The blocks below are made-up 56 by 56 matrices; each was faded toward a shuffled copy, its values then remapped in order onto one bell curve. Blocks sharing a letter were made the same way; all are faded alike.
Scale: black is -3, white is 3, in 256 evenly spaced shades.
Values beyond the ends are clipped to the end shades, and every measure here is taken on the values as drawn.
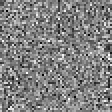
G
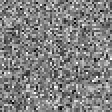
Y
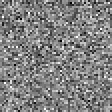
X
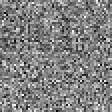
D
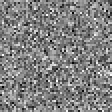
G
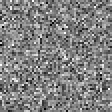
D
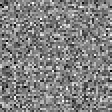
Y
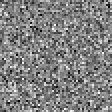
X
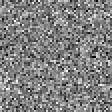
X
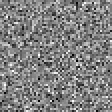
D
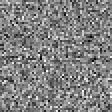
X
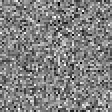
G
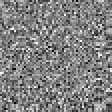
Y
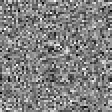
D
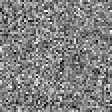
G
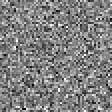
Y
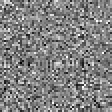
Y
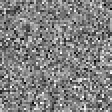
X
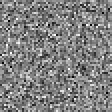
X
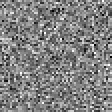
D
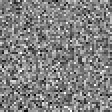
X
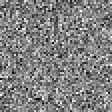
X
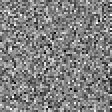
G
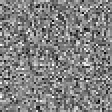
D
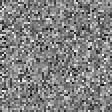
G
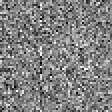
G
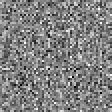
Y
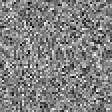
D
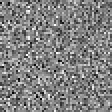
D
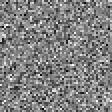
X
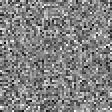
D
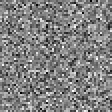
Y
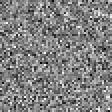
X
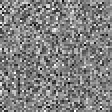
Y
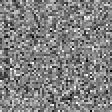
D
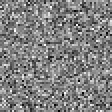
X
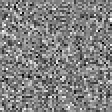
Y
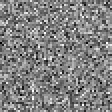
X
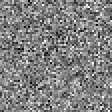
X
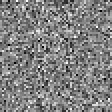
G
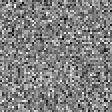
Y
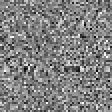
Y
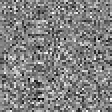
Y
